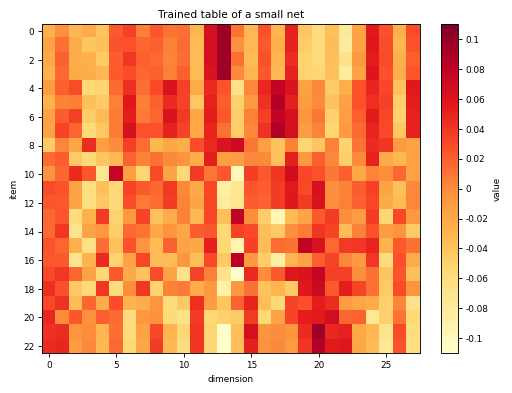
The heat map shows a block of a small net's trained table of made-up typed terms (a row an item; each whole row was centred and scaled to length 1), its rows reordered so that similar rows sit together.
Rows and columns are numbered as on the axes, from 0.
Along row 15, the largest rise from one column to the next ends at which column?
15
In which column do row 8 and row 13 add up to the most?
14
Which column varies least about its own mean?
1
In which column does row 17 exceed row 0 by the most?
20
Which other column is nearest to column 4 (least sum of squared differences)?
26
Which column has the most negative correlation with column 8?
4
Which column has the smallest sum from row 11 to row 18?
13
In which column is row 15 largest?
19
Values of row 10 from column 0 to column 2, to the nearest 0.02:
0 0.02 0.04
